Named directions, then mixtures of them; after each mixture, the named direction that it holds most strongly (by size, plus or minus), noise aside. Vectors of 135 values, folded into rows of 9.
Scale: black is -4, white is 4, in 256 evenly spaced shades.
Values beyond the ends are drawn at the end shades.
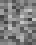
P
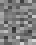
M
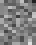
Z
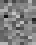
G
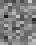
G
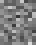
Z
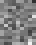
Z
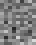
M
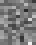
Z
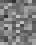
G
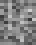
P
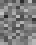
G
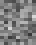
P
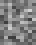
P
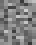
Z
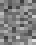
M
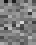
G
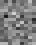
G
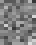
M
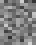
Z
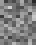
Z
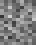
P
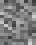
Z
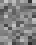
G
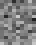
G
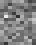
G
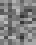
P
